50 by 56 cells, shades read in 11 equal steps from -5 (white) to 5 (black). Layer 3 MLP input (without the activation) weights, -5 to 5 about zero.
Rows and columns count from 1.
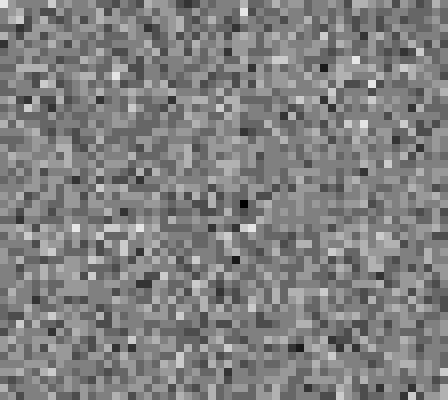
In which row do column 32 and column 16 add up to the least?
29
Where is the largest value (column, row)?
31, 26
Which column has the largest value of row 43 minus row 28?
42
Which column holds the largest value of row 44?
38
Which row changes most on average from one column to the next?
44
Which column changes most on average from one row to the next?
13
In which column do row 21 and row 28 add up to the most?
3
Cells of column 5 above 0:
12
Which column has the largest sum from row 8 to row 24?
18
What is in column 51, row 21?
1
